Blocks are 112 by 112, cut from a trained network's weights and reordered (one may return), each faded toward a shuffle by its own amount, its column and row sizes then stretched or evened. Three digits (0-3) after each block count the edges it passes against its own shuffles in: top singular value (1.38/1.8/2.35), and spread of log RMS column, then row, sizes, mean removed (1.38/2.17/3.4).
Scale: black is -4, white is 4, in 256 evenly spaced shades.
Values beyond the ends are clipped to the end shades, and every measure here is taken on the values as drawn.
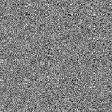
2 1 1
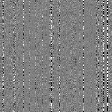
3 3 0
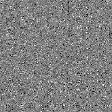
2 1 1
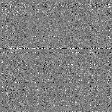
1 2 2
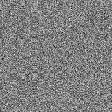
3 0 0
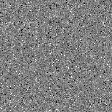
2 1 0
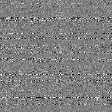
1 1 3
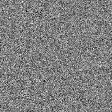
1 1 0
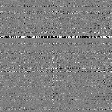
3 1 3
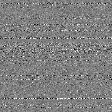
1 0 3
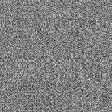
3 0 0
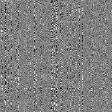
2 3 1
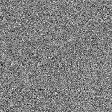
1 0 1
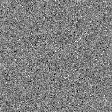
1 1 0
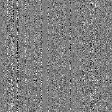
1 3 0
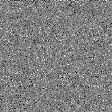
2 0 1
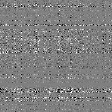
1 2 3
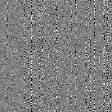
2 3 0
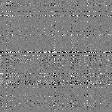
2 2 3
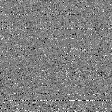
2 0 2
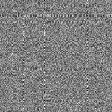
3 1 1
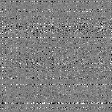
2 2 3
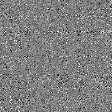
0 2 2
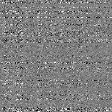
0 2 3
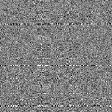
3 1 2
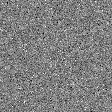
0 0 0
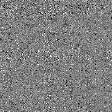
0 2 2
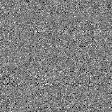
1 1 2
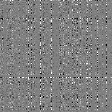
1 3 2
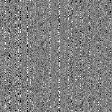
1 3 0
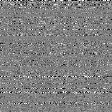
2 1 3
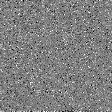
1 0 1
